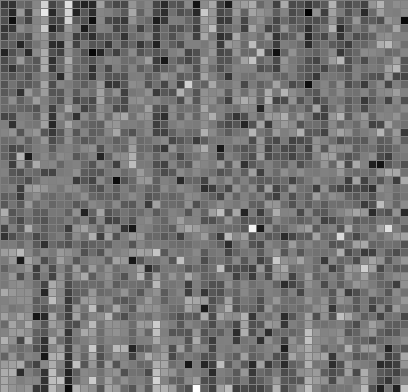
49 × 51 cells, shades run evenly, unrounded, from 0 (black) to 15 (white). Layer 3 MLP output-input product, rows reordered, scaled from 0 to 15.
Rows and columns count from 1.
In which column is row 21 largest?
17
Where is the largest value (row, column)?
49, 25
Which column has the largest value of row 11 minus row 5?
35
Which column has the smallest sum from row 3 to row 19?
7
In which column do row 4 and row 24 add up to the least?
43
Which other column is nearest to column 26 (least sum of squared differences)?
42
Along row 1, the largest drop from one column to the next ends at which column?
10
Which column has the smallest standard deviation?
22
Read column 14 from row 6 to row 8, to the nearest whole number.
3 6 8
